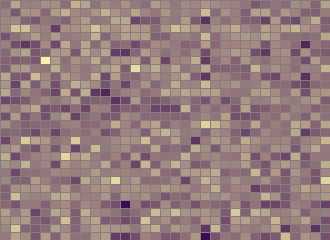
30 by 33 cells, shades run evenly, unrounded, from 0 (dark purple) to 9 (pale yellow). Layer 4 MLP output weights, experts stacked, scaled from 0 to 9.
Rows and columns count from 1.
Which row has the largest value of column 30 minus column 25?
17
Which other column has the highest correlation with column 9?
24
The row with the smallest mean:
26
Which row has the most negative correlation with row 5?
30
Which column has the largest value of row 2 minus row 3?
21
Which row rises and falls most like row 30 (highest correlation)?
7
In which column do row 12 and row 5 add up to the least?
11
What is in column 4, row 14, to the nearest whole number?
6
